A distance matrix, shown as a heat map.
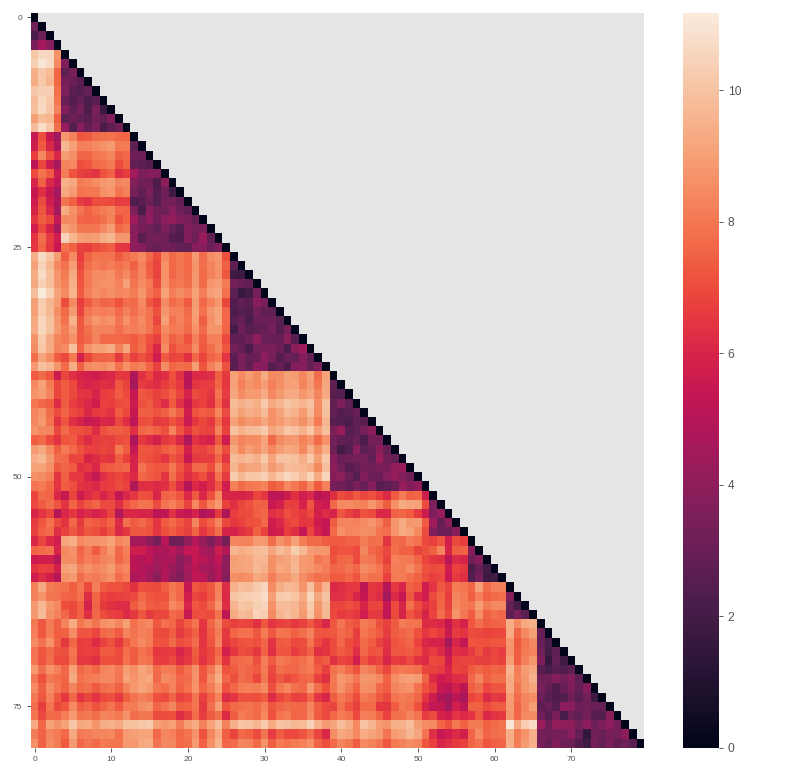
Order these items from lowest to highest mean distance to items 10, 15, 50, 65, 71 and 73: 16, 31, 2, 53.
16, 53, 31, 2
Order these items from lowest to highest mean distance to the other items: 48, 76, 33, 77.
76, 48, 33, 77
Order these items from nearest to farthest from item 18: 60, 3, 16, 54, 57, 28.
16, 57, 60, 3, 54, 28
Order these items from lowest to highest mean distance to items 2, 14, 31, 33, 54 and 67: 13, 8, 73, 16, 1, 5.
16, 13, 73, 1, 8, 5
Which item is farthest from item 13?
77
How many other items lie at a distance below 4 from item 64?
3
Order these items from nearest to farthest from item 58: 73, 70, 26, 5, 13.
13, 70, 73, 5, 26
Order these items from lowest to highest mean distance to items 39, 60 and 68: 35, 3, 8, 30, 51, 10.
51, 3, 8, 10, 35, 30
